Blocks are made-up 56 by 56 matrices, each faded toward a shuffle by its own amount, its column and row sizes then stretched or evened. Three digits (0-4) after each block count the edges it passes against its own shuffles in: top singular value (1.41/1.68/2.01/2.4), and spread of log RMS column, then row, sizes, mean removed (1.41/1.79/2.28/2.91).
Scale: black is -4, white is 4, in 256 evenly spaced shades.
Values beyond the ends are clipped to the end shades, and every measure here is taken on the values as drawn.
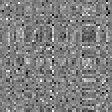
4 3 0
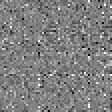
1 2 1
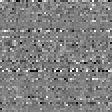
2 0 4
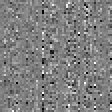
0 4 0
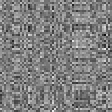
4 3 2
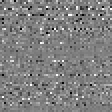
1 0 4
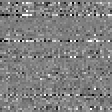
3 0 4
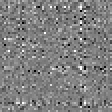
3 2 3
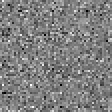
0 1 2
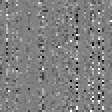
3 4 0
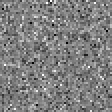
1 0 0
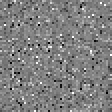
1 1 0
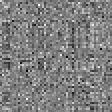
3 2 1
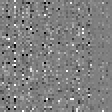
1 4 1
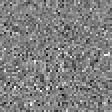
2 0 2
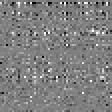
3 1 4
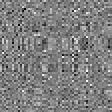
4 3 1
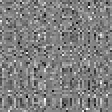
4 3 0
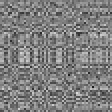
4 0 4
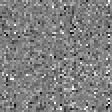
1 2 1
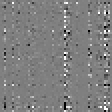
3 4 2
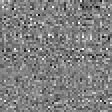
2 0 3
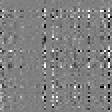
4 4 3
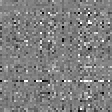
2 3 3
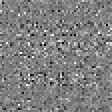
2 1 3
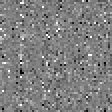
0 2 1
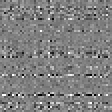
4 2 4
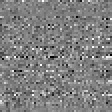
2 0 4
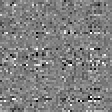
2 2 3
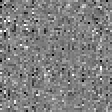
0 3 1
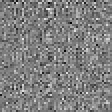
3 2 1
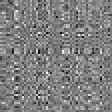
4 3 2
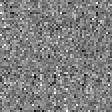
0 0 1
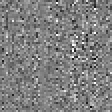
1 4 0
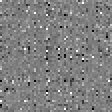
0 3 1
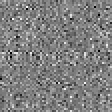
3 1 2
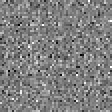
2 0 2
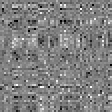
4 2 2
